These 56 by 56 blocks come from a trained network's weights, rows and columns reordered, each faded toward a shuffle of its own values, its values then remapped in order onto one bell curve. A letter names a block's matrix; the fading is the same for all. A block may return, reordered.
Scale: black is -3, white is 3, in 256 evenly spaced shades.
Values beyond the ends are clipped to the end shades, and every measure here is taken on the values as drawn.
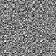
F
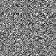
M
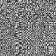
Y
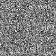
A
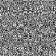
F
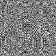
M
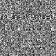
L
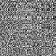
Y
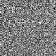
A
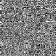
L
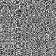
F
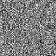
F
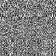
F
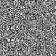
M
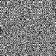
M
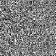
L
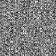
L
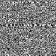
L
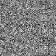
A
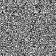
A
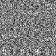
M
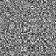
F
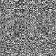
M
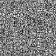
L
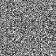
A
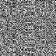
M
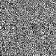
A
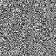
M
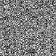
L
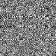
L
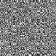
F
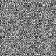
M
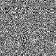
L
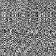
Y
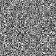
L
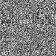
L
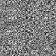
M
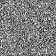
A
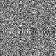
F
